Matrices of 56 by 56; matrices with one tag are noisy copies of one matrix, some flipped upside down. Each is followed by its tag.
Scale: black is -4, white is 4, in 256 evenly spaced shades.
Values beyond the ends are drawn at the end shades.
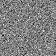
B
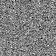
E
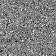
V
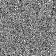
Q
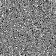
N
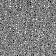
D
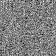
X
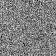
X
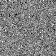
V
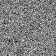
V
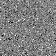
B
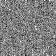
N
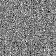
D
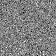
X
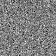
D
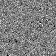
V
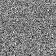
E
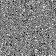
N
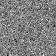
V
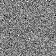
B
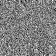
N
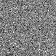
E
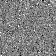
Q
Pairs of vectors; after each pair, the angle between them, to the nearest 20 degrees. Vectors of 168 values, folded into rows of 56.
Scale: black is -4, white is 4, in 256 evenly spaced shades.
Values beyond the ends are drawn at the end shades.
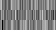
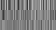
80 degrees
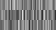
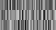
160 degrees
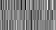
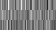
140 degrees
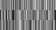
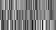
100 degrees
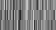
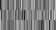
80 degrees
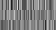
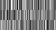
160 degrees
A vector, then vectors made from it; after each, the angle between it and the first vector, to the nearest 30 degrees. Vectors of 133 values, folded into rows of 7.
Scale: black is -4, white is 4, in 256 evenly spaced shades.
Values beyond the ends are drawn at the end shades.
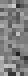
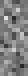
90 degrees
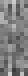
90 degrees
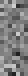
30 degrees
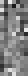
120 degrees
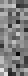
30 degrees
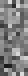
150 degrees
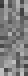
90 degrees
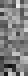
150 degrees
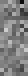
90 degrees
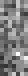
150 degrees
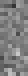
150 degrees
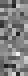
150 degrees
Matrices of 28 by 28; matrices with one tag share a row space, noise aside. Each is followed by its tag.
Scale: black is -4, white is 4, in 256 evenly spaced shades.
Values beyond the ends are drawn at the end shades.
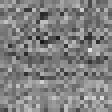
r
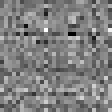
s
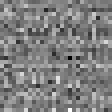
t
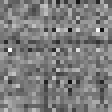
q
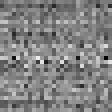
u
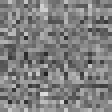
r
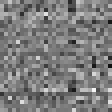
s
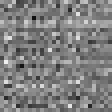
t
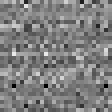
u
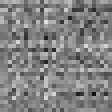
u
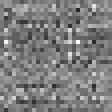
t
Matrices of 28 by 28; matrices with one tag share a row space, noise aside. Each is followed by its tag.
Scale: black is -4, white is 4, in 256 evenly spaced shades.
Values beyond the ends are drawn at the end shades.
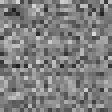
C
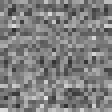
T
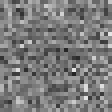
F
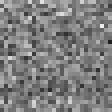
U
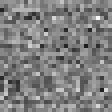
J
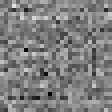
T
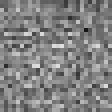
J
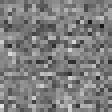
U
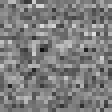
U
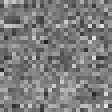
C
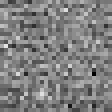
T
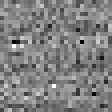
C
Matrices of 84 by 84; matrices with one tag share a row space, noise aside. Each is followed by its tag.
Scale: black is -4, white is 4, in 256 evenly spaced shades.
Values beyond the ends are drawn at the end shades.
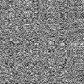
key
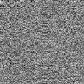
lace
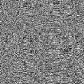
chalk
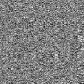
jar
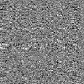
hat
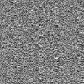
jar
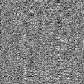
chalk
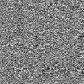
jar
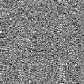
hat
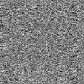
hat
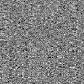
hat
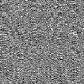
hat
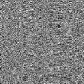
chalk
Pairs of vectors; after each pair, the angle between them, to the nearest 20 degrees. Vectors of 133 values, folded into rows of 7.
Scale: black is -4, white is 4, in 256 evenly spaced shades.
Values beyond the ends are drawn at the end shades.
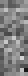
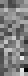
20 degrees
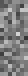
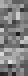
140 degrees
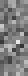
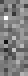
100 degrees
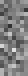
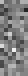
20 degrees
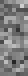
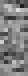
140 degrees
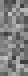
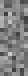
60 degrees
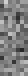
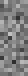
20 degrees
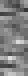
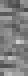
20 degrees
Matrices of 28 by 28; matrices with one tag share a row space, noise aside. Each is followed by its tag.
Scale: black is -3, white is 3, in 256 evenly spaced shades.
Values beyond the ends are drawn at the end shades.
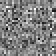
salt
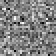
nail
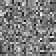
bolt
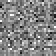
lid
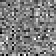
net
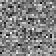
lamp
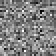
bolt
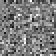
bolt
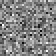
lamp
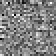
net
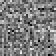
lid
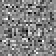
salt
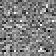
nail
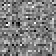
salt
